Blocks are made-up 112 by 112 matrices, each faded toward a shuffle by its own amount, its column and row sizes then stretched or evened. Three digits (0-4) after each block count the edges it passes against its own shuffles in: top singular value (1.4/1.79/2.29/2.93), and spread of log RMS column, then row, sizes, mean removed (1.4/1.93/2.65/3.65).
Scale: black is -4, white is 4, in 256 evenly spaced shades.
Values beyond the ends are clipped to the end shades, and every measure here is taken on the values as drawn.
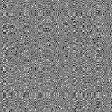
4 3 0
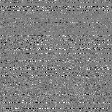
1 1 4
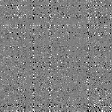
3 3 3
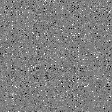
1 2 2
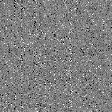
2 2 0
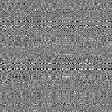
4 0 4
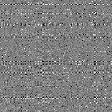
4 2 3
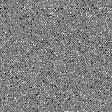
0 0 2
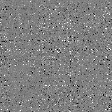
0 2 2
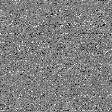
2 0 3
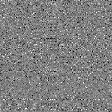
3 0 2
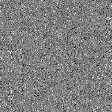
1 2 0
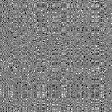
4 2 1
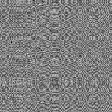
4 1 2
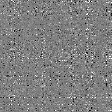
1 3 3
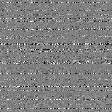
3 1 4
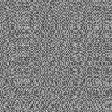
4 0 1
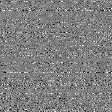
1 0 4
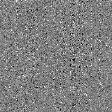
0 3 1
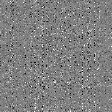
0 3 1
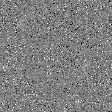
1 1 1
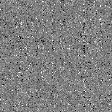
1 2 1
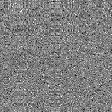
3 0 0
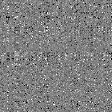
2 2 2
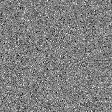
1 0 0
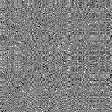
4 1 0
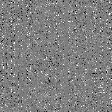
0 3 0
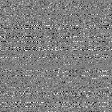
3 0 4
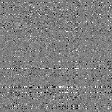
3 2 3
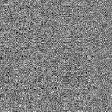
3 2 1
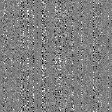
2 4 1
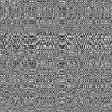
4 1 4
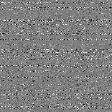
1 1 4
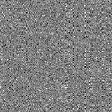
3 2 1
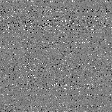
0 1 3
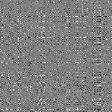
4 3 3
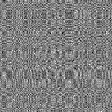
4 0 2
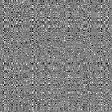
4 3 2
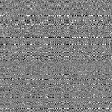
4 1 4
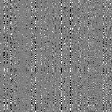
4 4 1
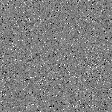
1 0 1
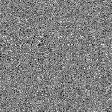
2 0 1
